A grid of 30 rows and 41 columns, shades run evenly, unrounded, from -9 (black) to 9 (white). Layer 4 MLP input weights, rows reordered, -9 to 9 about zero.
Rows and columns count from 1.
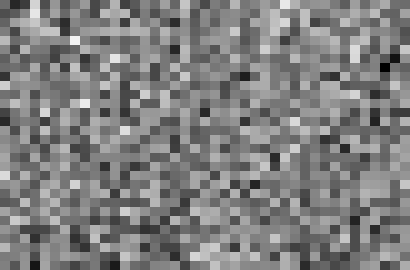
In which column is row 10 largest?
1
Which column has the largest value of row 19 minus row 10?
7
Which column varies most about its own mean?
13
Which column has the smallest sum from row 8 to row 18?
39
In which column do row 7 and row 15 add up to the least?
40
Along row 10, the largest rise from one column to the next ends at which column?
14
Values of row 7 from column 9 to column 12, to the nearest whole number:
-5 -2 1 7
